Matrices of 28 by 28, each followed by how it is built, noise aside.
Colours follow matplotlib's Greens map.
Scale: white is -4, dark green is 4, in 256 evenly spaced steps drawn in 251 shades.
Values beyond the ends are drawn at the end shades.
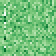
uneven columns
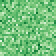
noise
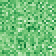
low rank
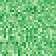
low rank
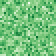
low rank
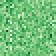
uneven columns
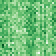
blocks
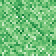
Toeplitz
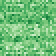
blocks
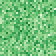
noise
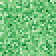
noise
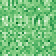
blocks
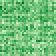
blocks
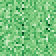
uneven columns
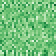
low rank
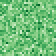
noise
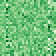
uneven columns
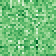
low rank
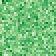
noise
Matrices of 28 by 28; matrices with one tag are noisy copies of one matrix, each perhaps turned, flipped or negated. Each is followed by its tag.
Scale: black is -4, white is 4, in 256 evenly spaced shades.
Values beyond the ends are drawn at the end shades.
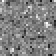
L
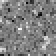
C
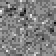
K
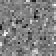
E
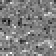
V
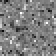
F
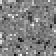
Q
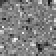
C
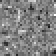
L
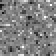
F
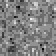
V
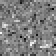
K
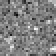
C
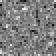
L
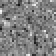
E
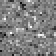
E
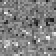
V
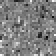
Q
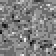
K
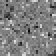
C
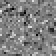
K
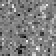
V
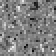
V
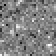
F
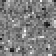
L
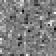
E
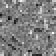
Q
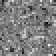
L
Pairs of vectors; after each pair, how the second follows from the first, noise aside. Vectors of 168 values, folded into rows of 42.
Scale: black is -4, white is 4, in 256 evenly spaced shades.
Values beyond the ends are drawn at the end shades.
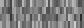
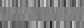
wrapped around, partly zeroed.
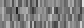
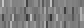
reversed, partly zeroed.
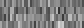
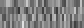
shuffled.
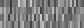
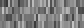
shuffled.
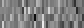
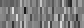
shuffled.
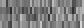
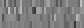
wrapped around, partly zeroed.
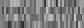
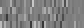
wrapped around, partly zeroed.
